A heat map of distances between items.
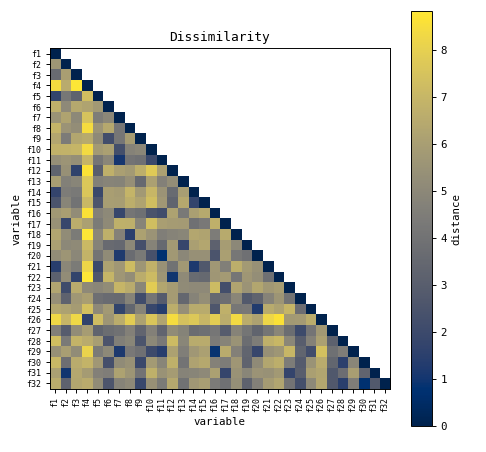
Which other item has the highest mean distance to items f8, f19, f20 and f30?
f4
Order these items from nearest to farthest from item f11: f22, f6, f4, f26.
f6, f22, f26, f4
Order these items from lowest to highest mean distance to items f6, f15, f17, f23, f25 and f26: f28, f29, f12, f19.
f28, f19, f29, f12
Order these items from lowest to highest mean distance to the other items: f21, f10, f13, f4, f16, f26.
f16, f13, f21, f10, f26, f4
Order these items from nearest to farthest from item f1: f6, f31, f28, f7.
f7, f31, f6, f28
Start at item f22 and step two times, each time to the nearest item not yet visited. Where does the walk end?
f3
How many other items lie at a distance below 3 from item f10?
6
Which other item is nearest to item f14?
f21
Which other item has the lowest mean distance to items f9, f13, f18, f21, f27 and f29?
f24
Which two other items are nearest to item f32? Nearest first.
f30, f28
